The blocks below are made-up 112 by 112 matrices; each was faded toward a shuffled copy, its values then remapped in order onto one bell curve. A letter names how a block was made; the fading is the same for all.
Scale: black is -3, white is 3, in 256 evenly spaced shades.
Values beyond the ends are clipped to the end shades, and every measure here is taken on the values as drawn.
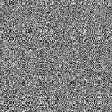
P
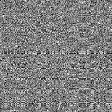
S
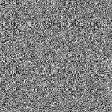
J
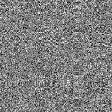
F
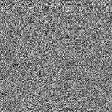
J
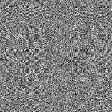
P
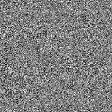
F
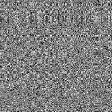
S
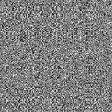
P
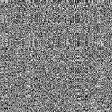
P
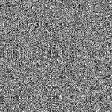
F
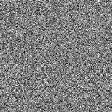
F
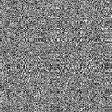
S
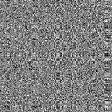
P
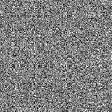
F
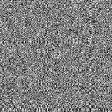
P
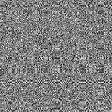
S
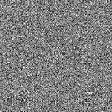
F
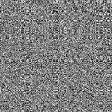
S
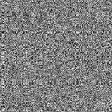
P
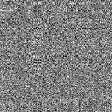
J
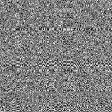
S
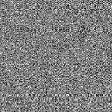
P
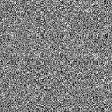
P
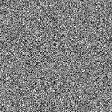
F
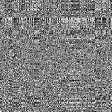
S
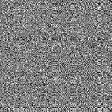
S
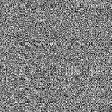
P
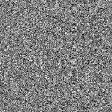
F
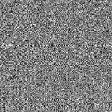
J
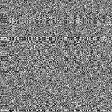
S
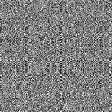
P
